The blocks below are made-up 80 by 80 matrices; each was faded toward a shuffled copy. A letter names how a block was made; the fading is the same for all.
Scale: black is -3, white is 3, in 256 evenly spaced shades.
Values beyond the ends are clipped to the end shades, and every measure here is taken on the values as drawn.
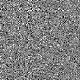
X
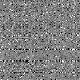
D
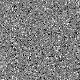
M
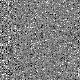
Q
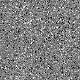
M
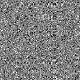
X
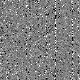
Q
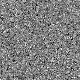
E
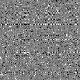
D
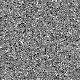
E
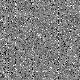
Q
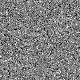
E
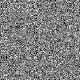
X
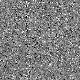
M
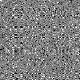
D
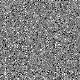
M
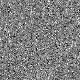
E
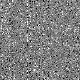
Q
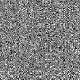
X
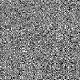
X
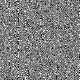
Q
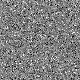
E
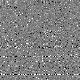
D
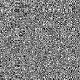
X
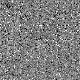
M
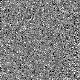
E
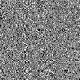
X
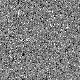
E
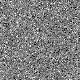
E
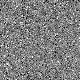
E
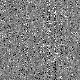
Q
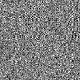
X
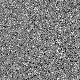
E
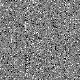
Q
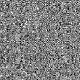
X
